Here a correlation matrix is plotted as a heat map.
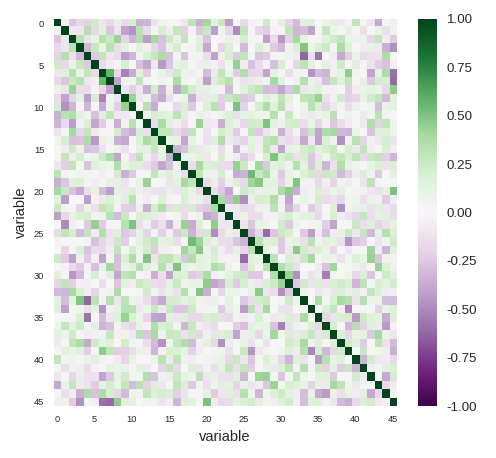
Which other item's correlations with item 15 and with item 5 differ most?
24
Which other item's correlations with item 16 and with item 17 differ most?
8
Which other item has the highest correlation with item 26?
18
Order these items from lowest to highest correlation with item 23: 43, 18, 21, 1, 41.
21, 1, 18, 43, 41
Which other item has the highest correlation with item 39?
6
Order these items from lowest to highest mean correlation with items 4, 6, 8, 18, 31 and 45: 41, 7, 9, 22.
9, 7, 22, 41
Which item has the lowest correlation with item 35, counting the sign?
4
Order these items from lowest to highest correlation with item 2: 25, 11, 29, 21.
29, 21, 25, 11
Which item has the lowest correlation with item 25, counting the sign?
28
